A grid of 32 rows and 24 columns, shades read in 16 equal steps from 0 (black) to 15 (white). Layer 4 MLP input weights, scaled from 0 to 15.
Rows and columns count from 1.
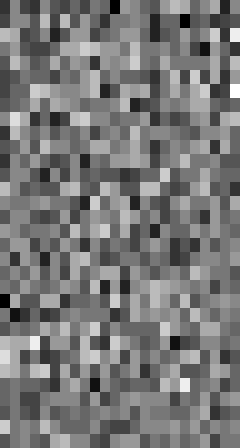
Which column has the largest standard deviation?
1
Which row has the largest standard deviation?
7
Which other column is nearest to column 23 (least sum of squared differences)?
3
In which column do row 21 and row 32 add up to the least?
11
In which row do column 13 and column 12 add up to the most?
25
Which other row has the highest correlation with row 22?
10
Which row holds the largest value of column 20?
6
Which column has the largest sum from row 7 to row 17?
21
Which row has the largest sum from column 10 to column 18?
4
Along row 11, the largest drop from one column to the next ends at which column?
22
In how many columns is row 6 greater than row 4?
8
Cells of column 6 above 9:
4
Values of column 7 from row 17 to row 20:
5 9 5 4
